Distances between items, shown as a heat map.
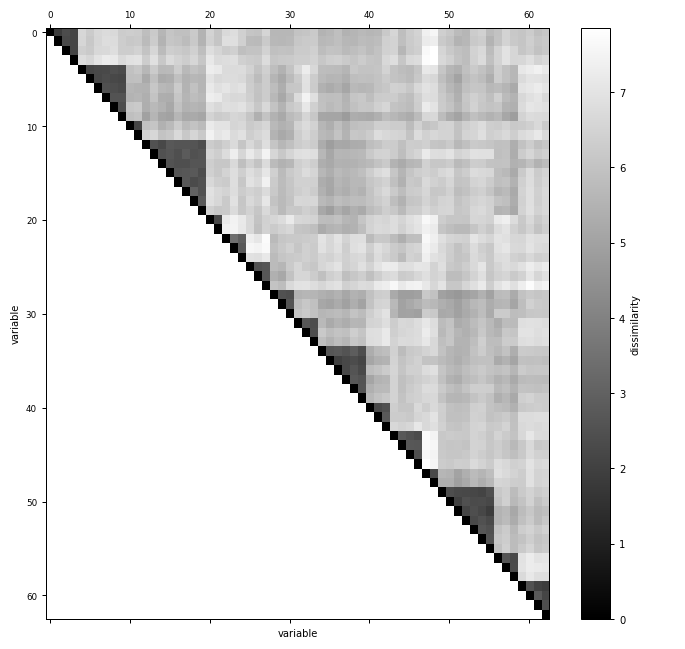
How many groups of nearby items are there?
16
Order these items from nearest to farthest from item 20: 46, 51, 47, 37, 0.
37, 51, 0, 46, 47
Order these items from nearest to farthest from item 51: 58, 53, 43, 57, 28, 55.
55, 53, 28, 58, 57, 43
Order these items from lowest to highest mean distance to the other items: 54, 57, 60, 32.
54, 57, 32, 60
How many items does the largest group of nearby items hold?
8
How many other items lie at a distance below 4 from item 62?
3
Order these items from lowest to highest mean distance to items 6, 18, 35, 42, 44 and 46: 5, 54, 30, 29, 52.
5, 29, 30, 52, 54
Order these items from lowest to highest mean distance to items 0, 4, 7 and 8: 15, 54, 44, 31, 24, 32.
15, 44, 54, 31, 24, 32
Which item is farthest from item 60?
27
